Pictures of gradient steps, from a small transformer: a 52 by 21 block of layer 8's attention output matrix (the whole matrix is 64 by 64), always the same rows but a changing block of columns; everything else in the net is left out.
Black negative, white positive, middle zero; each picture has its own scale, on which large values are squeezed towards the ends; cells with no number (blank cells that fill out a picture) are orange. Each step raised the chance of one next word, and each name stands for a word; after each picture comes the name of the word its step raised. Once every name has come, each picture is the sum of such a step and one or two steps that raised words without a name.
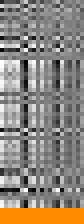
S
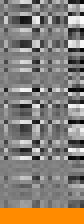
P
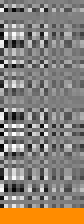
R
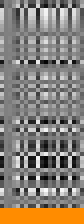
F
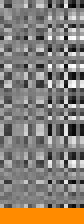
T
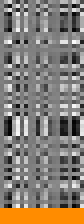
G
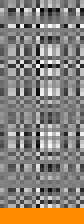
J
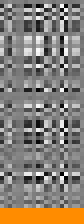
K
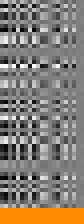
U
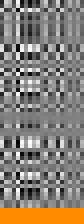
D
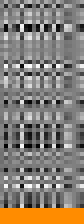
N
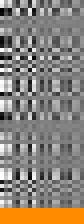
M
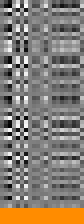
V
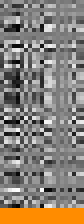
S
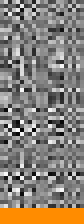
K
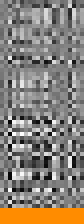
F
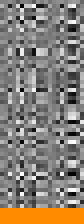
K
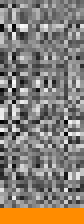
N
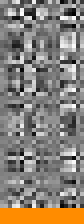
M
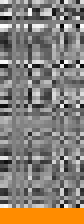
J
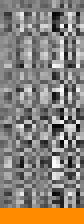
F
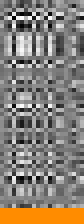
K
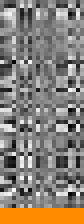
F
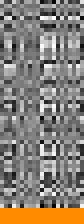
U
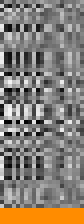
G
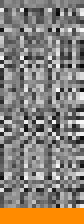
M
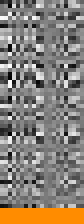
T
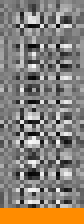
T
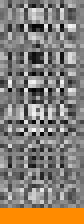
J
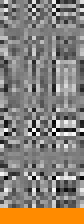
K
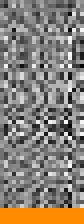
T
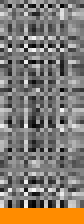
S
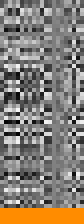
M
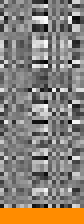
P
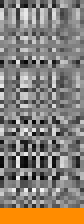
F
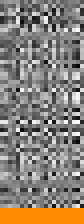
P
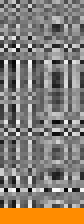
S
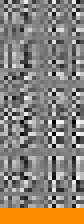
G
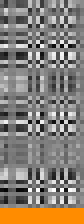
D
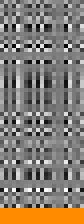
S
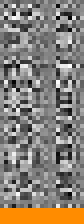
U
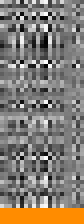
U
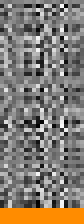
S
